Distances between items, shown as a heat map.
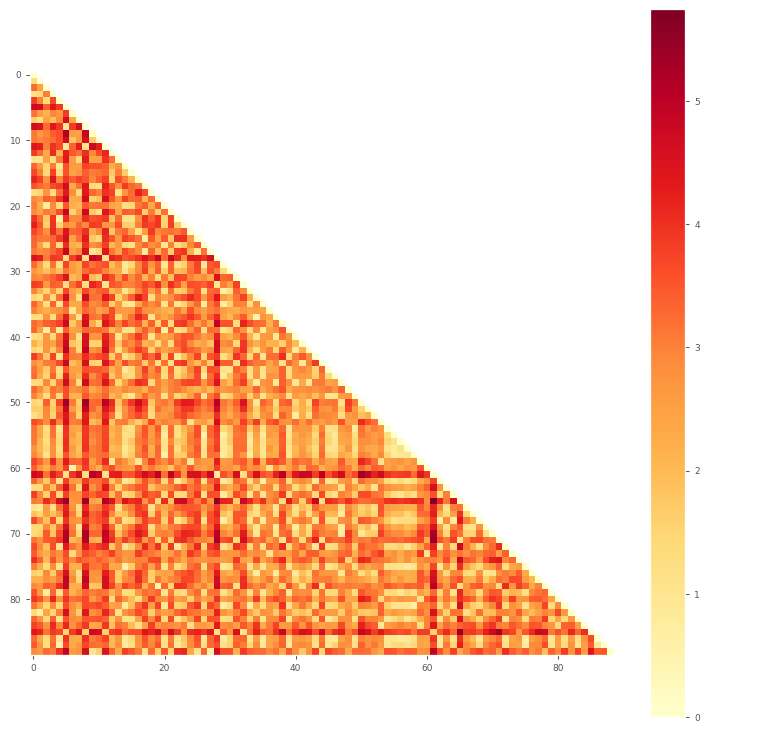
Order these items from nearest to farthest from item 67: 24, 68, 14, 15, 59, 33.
33, 14, 68, 15, 59, 24
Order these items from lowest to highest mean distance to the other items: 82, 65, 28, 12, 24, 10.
82, 12, 10, 24, 65, 28
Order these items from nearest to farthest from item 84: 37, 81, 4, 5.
4, 81, 37, 5
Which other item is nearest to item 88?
27
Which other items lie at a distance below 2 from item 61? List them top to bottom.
5, 8, 11, 28, 32, 85
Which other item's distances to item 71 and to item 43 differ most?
65
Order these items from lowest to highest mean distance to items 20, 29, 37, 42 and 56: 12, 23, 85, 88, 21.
23, 12, 21, 88, 85
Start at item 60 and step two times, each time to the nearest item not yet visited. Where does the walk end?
36
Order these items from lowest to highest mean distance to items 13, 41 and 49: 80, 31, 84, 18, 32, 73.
18, 31, 73, 84, 80, 32
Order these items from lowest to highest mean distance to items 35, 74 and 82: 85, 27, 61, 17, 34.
34, 27, 17, 85, 61
